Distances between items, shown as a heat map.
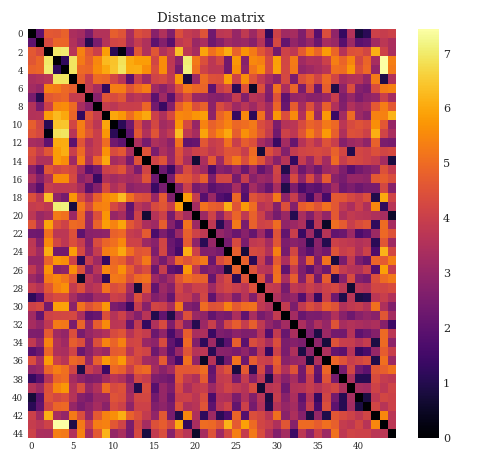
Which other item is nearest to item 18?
42
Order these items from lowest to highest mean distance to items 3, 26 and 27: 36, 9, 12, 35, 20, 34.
35, 34, 36, 9, 20, 12
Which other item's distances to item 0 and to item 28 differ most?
13
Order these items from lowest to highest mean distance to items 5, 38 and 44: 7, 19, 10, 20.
20, 19, 7, 10
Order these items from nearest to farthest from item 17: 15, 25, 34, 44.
15, 34, 44, 25
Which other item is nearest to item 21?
36
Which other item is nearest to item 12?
30
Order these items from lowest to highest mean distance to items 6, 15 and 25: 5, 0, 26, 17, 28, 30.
17, 0, 28, 26, 5, 30
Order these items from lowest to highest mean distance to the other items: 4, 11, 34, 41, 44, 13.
41, 34, 44, 13, 11, 4
